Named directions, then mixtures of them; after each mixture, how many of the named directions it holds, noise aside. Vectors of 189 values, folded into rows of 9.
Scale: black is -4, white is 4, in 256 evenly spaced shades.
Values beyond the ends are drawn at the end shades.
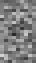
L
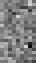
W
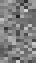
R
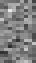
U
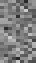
one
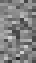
four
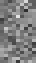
one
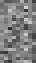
two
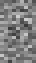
two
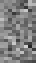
two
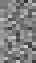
four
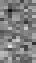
one
